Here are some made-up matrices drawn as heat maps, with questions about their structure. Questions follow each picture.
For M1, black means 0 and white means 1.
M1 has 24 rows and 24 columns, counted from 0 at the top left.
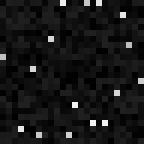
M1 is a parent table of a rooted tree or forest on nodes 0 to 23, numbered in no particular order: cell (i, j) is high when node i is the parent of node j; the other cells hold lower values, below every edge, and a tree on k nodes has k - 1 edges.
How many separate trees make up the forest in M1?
8
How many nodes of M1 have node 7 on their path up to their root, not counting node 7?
2
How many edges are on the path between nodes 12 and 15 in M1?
3
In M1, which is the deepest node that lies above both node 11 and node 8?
22
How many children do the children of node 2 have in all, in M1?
2
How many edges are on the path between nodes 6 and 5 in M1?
3
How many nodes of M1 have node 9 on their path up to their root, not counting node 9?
4
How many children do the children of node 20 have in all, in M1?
2
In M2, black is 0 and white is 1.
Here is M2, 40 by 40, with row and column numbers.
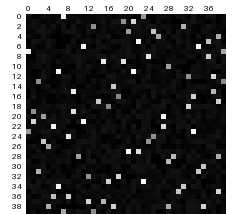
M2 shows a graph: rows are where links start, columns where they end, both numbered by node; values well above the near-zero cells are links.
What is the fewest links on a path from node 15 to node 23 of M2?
7
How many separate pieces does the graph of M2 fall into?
3
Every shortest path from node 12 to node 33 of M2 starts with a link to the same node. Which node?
node 32
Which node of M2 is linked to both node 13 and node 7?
node 39
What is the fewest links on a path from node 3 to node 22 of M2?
3
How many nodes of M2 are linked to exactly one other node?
5
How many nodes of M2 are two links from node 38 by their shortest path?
5
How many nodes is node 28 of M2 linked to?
3
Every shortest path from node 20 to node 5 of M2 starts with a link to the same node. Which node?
node 27
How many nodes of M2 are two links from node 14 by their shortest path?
1
